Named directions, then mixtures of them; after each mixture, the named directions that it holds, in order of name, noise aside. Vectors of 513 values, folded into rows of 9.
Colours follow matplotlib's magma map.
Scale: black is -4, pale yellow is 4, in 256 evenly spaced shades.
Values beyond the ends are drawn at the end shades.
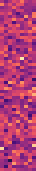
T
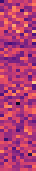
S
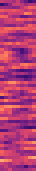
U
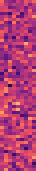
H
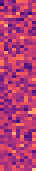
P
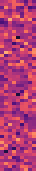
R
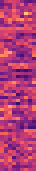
R, S, U.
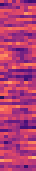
U.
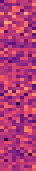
S.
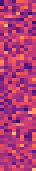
P.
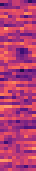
U.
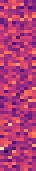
R, T.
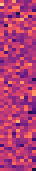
P, T.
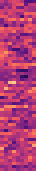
R, T, U.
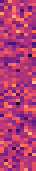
R, S.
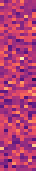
T.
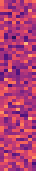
H.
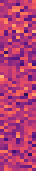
P, R, S.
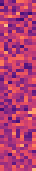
P.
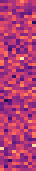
P, T.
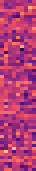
P, R, U.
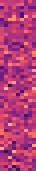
H, R, T.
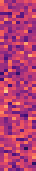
H.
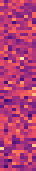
T.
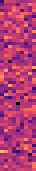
H, S, T.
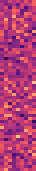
H, S.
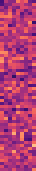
P, T, U.
